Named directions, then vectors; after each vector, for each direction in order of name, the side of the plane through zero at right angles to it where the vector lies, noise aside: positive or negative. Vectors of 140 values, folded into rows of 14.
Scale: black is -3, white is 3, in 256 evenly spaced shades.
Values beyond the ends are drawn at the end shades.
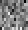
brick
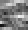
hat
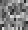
positive, positive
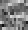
positive, positive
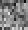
positive, negative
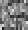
negative, negative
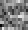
positive, positive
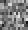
positive, positive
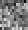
positive, negative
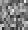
negative, negative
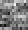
negative, positive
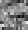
negative, negative
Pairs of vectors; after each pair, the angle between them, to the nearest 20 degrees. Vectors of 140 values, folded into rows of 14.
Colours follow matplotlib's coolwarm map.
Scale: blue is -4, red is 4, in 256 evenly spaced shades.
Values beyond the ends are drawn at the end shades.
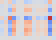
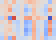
140 degrees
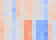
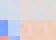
100 degrees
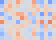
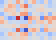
60 degrees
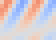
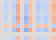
100 degrees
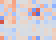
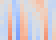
80 degrees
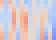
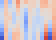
140 degrees
